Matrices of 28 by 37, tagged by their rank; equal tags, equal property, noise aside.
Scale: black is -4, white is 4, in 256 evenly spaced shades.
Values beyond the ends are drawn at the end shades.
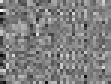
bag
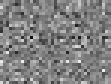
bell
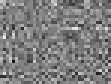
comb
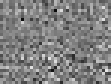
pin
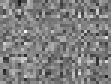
bell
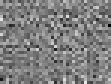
pin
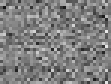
comb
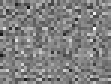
bell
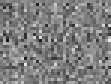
comb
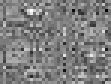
bag
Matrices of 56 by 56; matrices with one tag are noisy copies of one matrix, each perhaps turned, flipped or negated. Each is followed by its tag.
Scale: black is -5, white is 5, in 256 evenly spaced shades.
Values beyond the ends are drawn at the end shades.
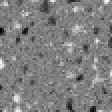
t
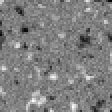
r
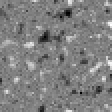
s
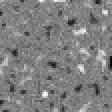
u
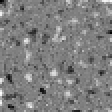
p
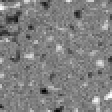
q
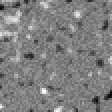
q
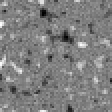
s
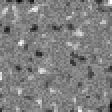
p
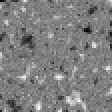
r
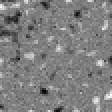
q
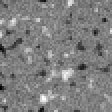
s
